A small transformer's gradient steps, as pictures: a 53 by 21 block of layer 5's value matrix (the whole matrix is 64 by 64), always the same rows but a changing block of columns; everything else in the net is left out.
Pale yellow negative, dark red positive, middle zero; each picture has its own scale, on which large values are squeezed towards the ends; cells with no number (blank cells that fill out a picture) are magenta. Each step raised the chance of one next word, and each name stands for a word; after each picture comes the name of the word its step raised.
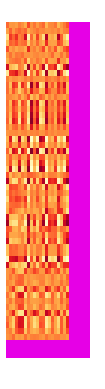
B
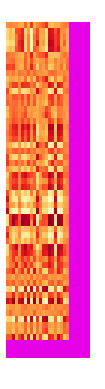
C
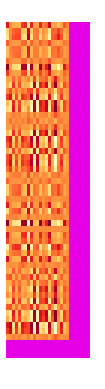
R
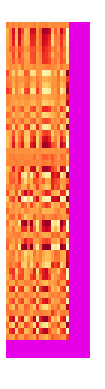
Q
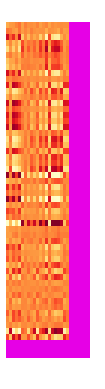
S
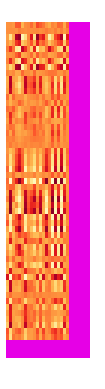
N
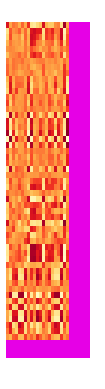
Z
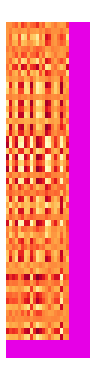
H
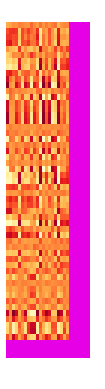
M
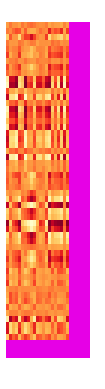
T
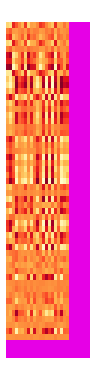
M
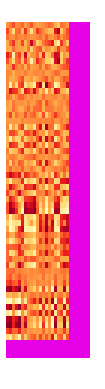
N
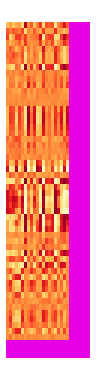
N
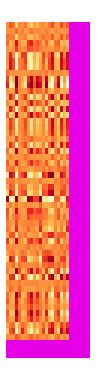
R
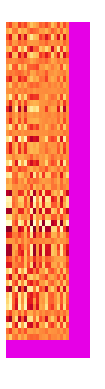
C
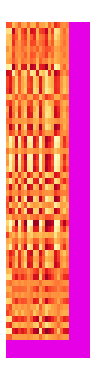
Q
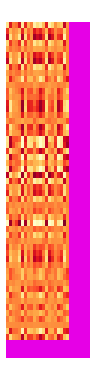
H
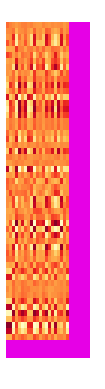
R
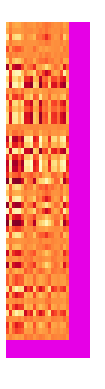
B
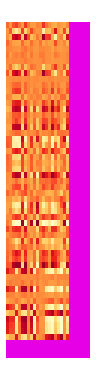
Q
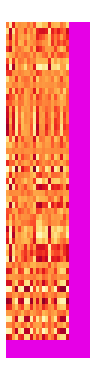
C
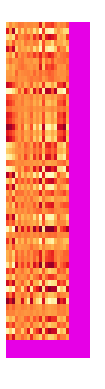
C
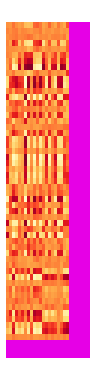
R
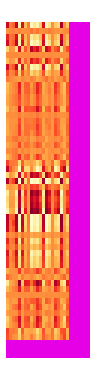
N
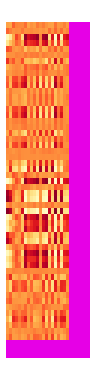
N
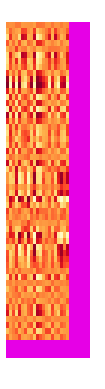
M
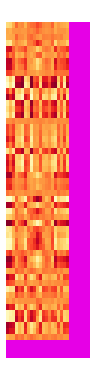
R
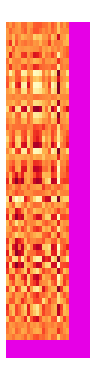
B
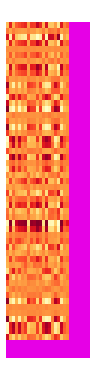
T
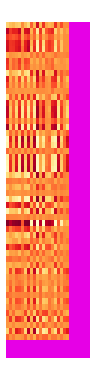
Q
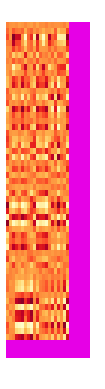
T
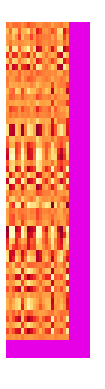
C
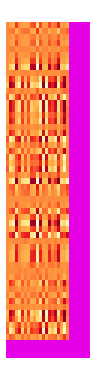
M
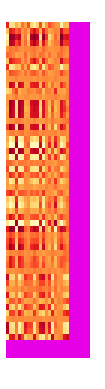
H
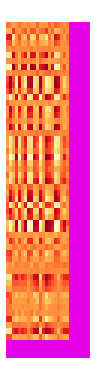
T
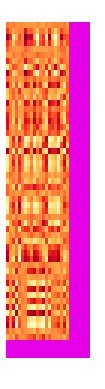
B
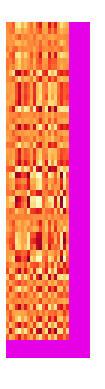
S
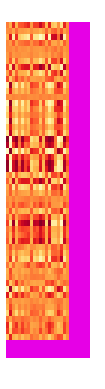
B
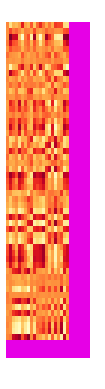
S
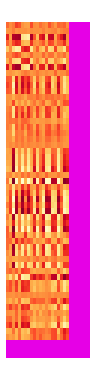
N
